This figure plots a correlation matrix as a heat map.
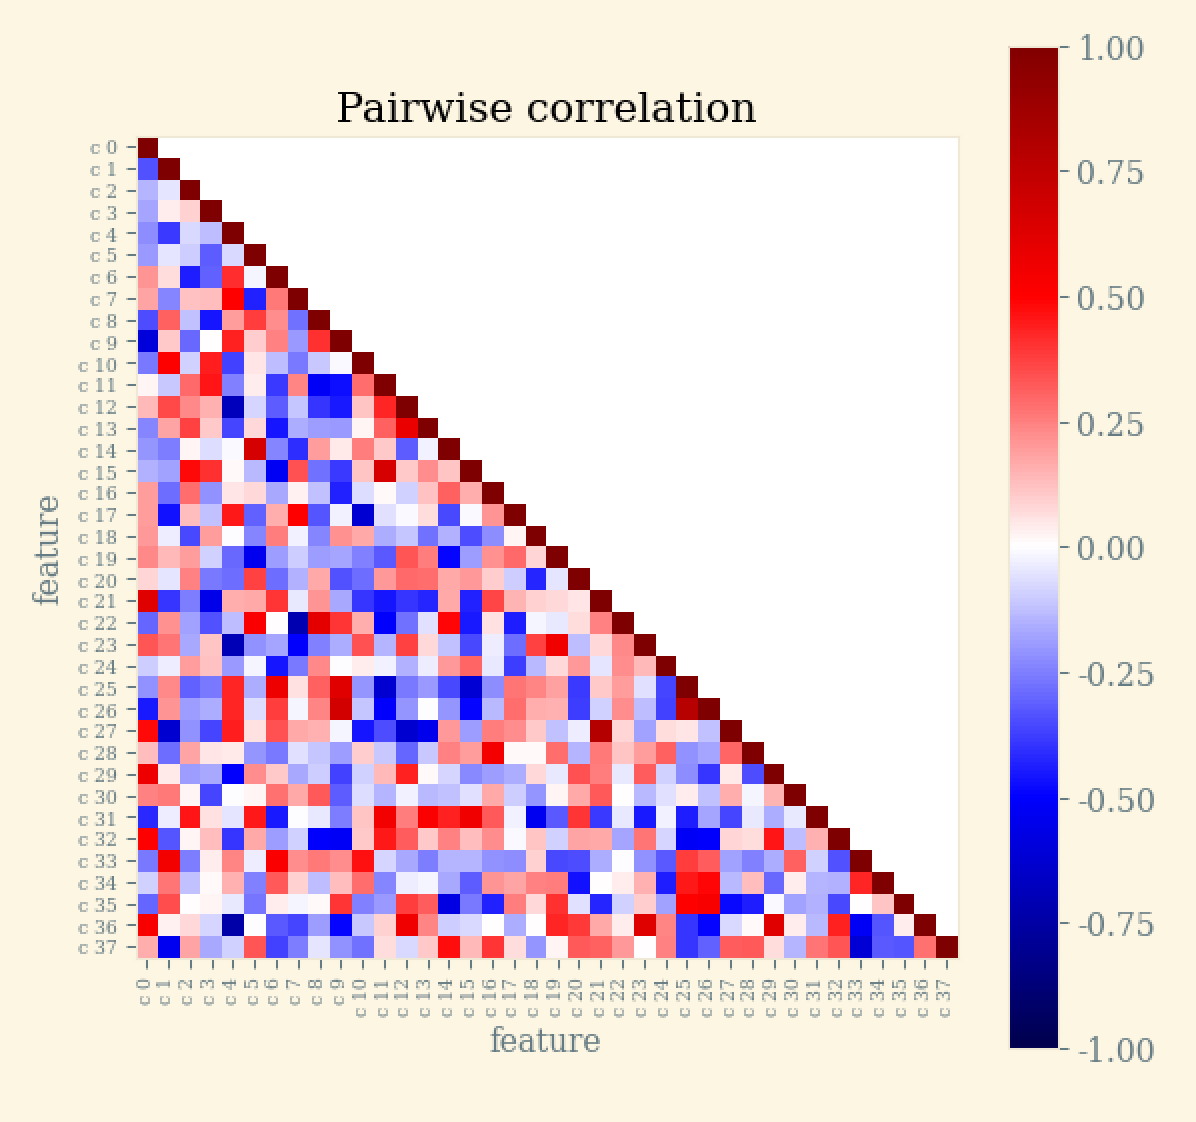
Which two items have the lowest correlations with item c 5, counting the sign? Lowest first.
c 19, c 7
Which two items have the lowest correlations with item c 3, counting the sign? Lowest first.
c 21, c 8
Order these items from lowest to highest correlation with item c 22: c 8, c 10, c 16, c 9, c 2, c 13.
c 2, c 13, c 16, c 10, c 9, c 8
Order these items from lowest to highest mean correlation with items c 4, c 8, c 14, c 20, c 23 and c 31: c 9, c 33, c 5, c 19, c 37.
c 19, c 33, c 9, c 37, c 5
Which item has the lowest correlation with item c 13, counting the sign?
c 27
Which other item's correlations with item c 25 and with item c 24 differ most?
c 26
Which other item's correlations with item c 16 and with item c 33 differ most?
c 37
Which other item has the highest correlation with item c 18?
c 23
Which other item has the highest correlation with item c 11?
c 15
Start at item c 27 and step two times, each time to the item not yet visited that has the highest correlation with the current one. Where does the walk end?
c 0
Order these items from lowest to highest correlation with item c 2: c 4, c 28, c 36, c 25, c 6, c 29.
c 6, c 25, c 29, c 4, c 36, c 28
